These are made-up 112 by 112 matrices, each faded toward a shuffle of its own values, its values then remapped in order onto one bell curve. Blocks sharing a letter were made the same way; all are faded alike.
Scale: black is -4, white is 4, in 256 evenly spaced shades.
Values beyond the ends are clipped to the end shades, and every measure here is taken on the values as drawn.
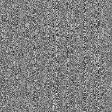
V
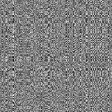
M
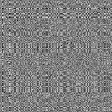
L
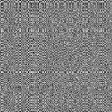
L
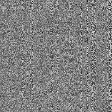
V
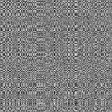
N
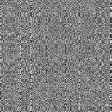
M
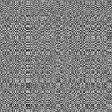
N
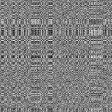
N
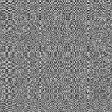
L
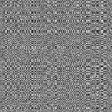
N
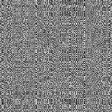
M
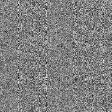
V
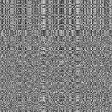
L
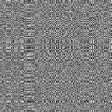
L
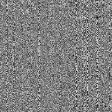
V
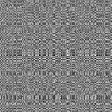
N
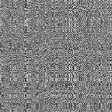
M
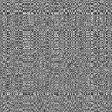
L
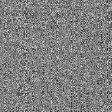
V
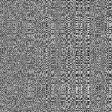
M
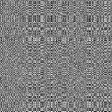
N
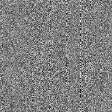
V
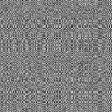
N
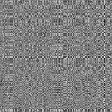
L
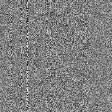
V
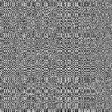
L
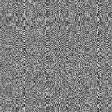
M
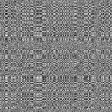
N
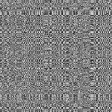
L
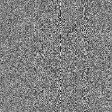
V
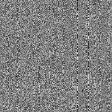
V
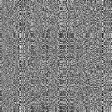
M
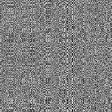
M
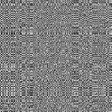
L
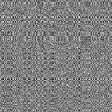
L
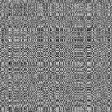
N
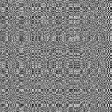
N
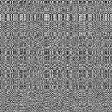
N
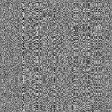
M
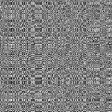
L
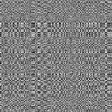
N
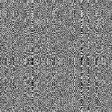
M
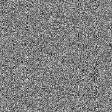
V
